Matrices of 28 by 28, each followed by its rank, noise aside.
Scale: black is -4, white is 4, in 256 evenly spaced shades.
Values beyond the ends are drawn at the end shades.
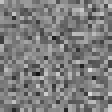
eight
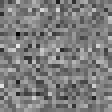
six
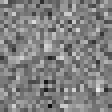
seven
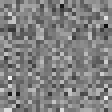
six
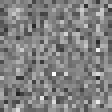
six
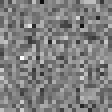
seven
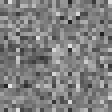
five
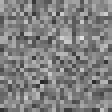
six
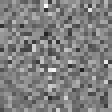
six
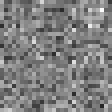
seven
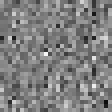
seven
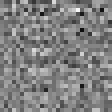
five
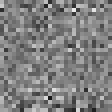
five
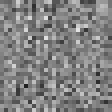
seven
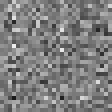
six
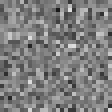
six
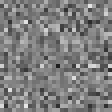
seven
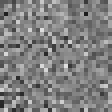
six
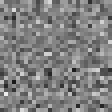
five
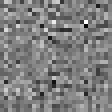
six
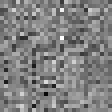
six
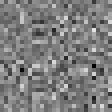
five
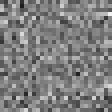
six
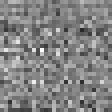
seven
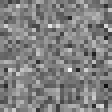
seven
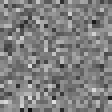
eight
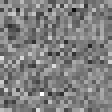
seven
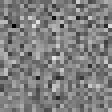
five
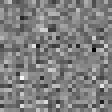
five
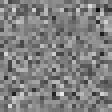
eight
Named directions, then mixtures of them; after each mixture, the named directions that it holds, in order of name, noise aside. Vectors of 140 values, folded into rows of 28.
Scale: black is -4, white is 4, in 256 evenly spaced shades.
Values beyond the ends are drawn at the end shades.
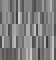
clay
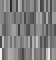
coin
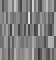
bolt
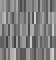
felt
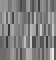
clay, felt.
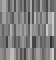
bolt, felt.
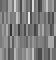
bolt.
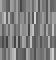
felt.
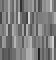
bolt, clay.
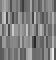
clay, felt.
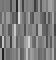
clay, coin.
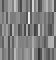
bolt.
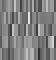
bolt, clay.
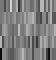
coin.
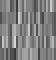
clay, felt.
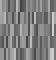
felt.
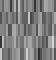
bolt, clay, coin.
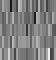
bolt, coin, felt.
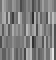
clay, felt.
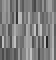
clay.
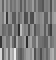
bolt, coin, felt.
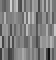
bolt, coin.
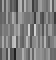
bolt, clay, felt.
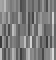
clay, coin, felt.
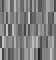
bolt, clay, coin.
